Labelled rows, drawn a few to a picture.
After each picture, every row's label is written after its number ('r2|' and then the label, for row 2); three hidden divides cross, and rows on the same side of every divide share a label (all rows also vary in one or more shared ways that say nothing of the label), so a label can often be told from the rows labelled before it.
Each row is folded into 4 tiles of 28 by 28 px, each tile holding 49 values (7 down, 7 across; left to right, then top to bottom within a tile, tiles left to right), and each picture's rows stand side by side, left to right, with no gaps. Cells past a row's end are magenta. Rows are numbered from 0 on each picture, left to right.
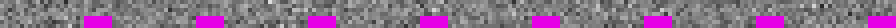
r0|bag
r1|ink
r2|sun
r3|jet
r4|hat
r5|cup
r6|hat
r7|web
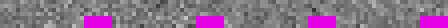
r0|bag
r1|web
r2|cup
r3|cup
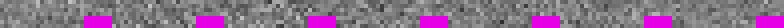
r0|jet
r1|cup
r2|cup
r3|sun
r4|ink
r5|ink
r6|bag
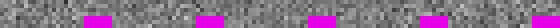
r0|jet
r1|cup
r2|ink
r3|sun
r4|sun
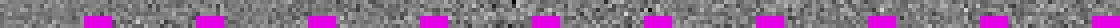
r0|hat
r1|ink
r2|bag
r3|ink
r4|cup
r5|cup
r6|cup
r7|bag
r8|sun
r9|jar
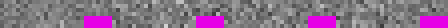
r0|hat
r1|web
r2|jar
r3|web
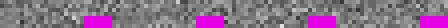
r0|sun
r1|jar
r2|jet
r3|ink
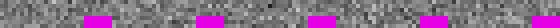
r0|ink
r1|web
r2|web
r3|cup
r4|web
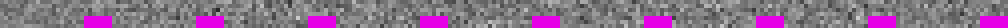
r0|cup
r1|ink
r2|jet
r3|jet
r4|hat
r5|cup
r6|web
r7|ink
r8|hat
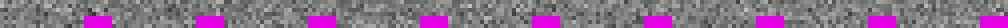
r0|cup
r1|jet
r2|jar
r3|bag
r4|ink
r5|jet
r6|jet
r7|ink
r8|web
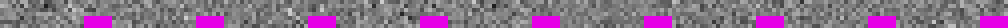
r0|cup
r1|ink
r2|sun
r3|jar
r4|bag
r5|cup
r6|jet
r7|hat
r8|ink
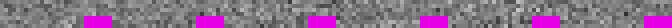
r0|sun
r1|cup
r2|jet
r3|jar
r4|sun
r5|cup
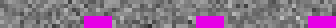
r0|sun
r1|ink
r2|bag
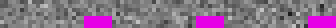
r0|sun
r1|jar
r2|jet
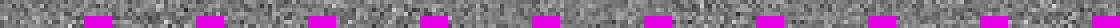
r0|bag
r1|hat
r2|sun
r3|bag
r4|bag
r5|web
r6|ink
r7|ink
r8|ink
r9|hat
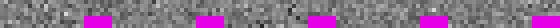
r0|jet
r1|ink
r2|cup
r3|hat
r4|ink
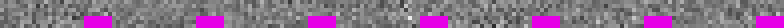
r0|jar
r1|cup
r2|jet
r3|ink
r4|cup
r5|ink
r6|ink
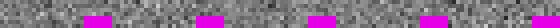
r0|web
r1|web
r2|web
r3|jar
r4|sun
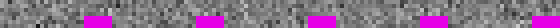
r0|cup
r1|sun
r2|web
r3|jet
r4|jar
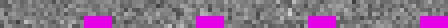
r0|jar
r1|ink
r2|web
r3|hat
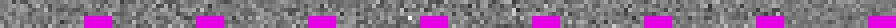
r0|web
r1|hat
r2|bag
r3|ink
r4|cup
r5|cup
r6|web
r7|ink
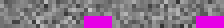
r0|ink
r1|ink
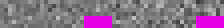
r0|web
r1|sun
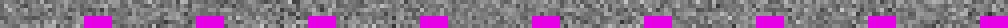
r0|bag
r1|bag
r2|jar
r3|hat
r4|jar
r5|web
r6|web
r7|bag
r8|bag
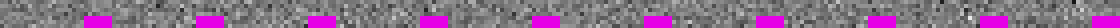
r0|cup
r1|web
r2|jet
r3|bag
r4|jet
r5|jet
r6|jet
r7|cup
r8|cup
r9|jet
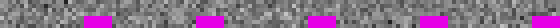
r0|jet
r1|ink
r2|web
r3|web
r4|ink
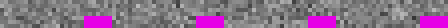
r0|cup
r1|hat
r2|bag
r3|hat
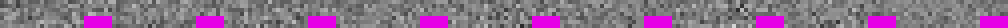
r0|sun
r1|sun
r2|bag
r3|cup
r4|jet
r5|jet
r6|jet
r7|web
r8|hat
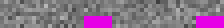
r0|bag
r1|hat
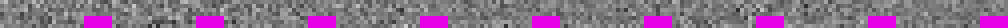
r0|hat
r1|web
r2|bag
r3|bag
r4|hat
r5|hat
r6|jet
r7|cup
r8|jet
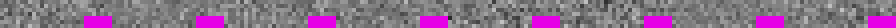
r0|sun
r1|sun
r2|bag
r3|ink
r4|cup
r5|cup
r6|cup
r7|hat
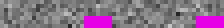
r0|web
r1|sun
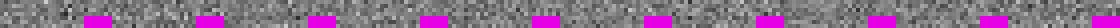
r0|sun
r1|cup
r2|hat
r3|bag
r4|jar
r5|sun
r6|hat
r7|cup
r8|jar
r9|web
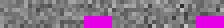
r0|ink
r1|ink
